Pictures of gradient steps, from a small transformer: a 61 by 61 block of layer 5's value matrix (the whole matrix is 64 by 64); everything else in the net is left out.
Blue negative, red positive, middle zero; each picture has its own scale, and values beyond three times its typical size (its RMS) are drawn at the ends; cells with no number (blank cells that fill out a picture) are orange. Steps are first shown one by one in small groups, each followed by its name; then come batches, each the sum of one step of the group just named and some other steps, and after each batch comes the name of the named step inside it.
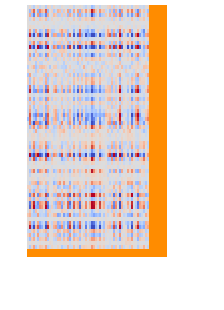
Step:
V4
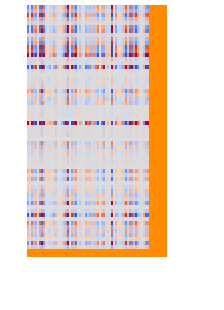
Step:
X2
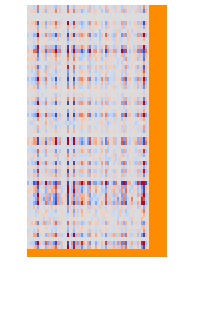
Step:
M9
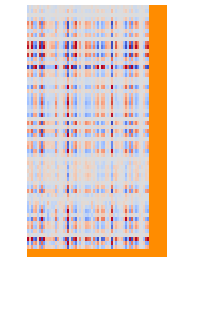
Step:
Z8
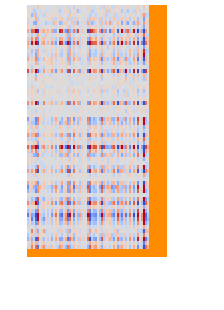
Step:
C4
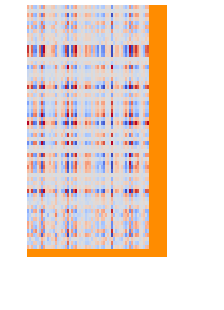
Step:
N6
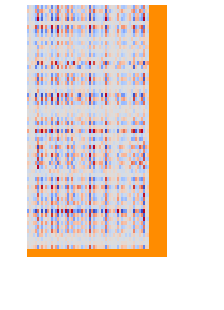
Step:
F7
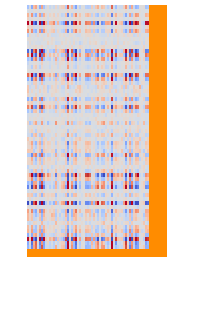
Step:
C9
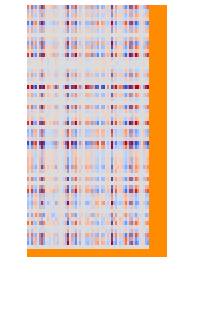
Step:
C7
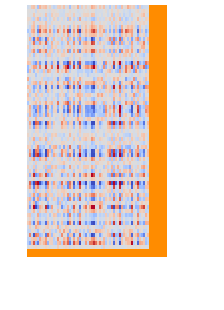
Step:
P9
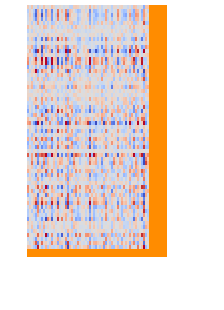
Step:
N6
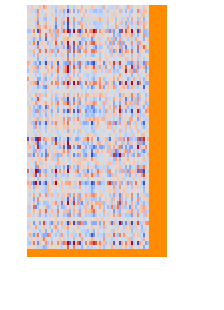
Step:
P9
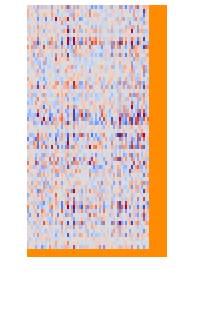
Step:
N6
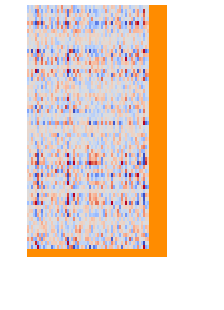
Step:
C9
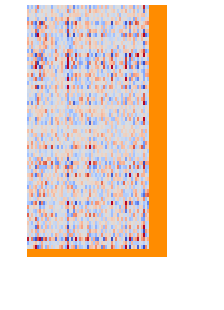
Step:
C9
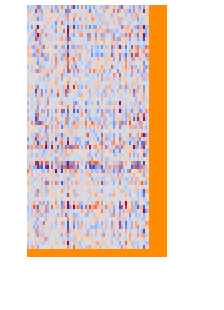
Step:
X2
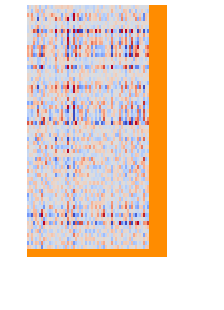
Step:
X2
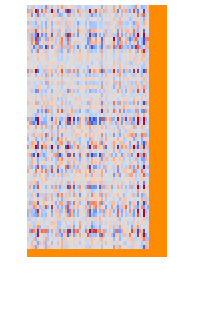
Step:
C4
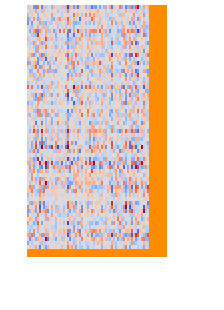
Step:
C7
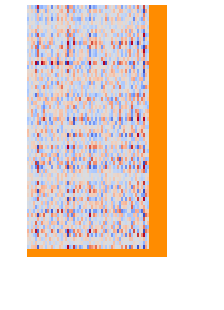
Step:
F7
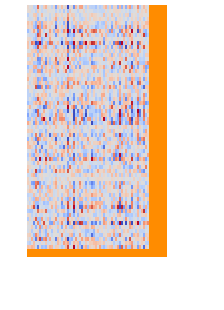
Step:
P9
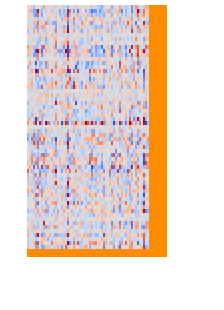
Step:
N6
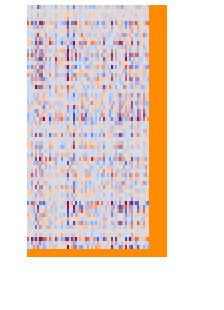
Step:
C9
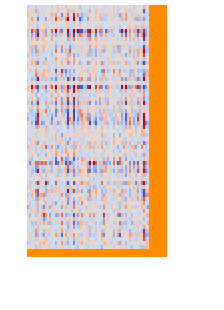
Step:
M9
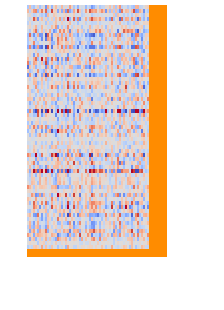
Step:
V4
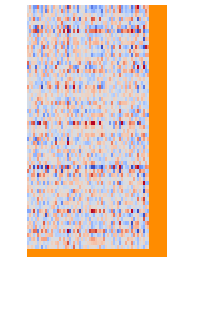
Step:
N6
